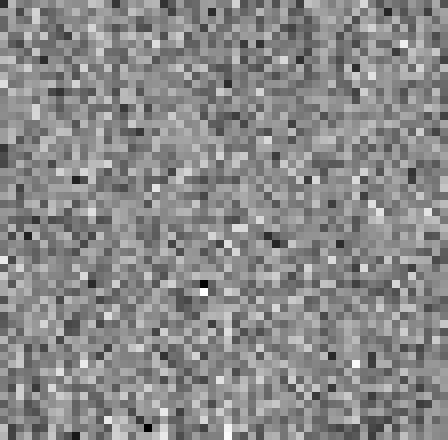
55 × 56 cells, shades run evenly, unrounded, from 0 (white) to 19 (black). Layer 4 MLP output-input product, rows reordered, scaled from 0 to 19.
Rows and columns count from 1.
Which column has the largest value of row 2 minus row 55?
29
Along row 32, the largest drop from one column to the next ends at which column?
30
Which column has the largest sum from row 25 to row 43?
10
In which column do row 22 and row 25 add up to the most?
52
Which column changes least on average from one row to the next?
32
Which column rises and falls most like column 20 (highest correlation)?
34
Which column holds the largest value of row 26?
42
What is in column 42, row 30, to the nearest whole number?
8
